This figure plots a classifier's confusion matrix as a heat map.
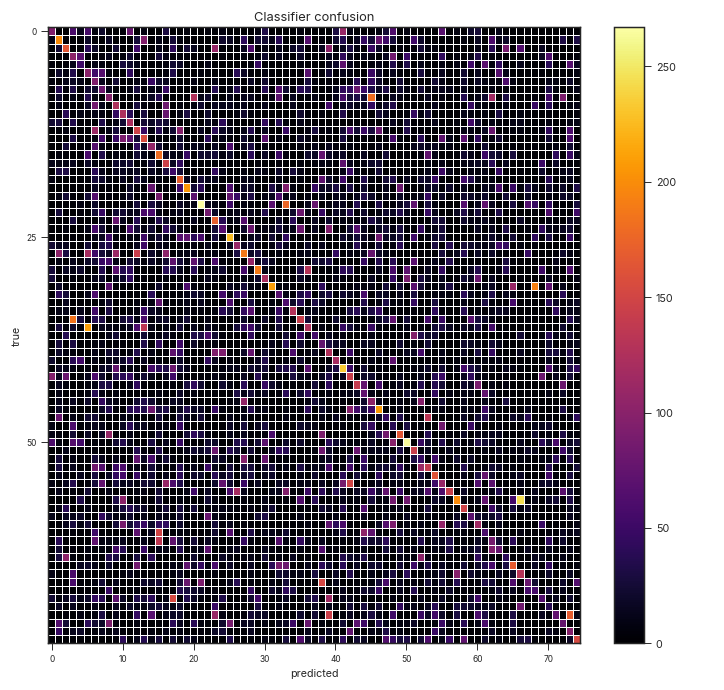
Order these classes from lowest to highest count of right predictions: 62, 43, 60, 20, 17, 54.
17, 20, 62, 60, 43, 54
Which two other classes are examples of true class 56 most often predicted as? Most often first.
26, 33
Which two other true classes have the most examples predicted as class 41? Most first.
0, 55
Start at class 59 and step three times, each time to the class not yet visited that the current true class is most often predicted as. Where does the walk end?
3
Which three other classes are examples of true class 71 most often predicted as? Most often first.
73, 39, 23
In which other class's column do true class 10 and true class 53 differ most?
52
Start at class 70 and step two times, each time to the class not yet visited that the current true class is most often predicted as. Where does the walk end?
57
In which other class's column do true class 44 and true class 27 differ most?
12
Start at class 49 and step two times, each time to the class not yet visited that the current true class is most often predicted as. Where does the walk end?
45
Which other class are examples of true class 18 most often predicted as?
38
